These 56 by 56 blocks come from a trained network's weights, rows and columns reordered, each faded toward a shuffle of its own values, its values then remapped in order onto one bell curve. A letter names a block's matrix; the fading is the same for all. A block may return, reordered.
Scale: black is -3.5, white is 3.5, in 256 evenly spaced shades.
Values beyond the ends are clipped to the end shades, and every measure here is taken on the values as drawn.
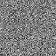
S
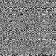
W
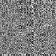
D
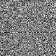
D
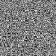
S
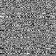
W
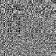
D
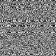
W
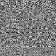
W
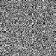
S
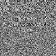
S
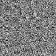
S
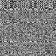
W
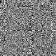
D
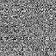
S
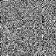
D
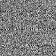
S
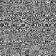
W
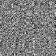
D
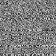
W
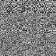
W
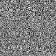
S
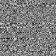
W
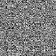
D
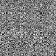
S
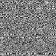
W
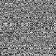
W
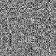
D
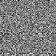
S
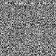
S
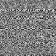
W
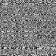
W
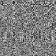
D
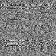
W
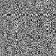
D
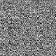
S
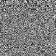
S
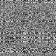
W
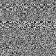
W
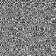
W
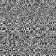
W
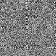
S
